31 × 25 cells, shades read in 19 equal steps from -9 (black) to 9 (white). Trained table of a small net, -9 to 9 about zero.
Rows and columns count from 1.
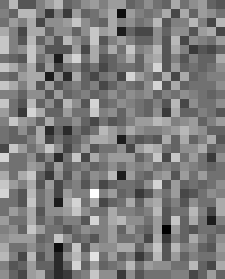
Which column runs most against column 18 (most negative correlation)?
5
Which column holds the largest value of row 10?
18
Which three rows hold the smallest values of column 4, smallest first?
1, 15, 17
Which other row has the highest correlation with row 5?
12
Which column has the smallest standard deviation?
23
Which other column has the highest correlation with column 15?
9
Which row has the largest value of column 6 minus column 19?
26
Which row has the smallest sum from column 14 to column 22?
4
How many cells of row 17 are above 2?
5
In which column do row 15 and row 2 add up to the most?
21
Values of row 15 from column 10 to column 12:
-3 -1 4
